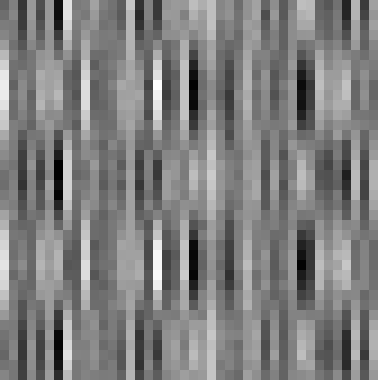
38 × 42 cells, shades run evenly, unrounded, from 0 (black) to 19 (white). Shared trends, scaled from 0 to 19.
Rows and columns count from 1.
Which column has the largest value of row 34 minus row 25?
22
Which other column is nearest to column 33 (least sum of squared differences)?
6
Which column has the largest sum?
24
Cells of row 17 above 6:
34
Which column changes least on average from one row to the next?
15
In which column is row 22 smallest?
7
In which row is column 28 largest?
27
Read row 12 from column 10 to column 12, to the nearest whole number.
15 8 8
